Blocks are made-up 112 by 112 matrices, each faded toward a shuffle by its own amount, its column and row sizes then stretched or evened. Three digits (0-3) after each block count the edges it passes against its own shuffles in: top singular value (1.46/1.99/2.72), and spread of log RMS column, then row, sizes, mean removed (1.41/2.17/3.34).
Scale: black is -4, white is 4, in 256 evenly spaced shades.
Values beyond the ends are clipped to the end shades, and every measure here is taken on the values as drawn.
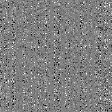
0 3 1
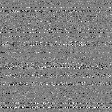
2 0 3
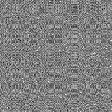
3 0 0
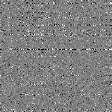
2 1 2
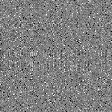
2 1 0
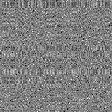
3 0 0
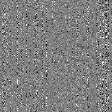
1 3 0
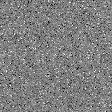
1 0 0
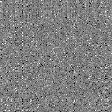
2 1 1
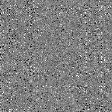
1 2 1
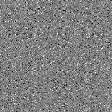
2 0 1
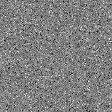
1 1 0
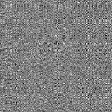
3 2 2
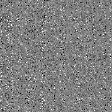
0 2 1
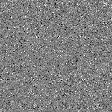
1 0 1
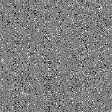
2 2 0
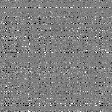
2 2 3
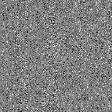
1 2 0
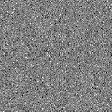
2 1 0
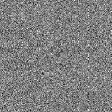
2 2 0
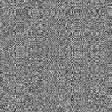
3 2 0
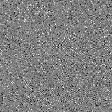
2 0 0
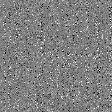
0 2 0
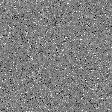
0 0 0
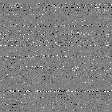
1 0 3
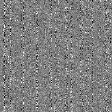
1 3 0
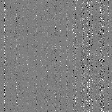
1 3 0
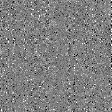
2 2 1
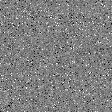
1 0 1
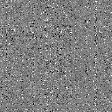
1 2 1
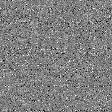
1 0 2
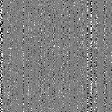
3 3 0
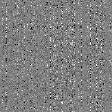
0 3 1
